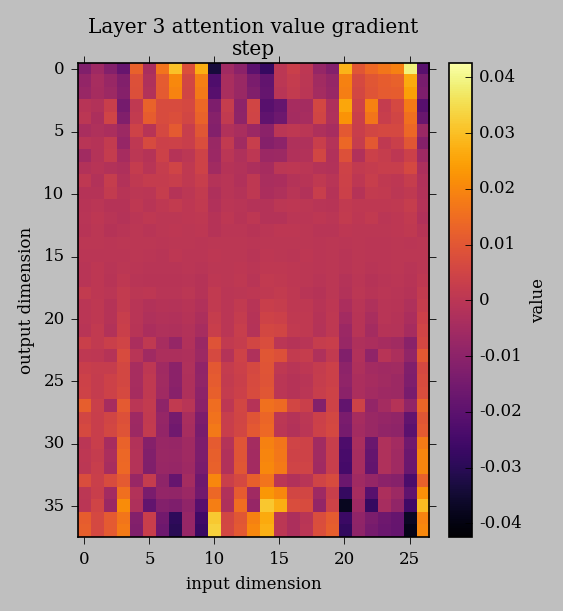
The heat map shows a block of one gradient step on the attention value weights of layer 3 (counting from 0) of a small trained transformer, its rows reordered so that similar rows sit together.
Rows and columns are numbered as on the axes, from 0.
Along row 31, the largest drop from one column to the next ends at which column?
20
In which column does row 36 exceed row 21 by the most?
10
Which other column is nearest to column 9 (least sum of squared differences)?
7
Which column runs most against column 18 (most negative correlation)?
16
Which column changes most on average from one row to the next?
15
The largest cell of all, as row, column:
0, 25
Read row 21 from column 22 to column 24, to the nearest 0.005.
-0.005 0 0
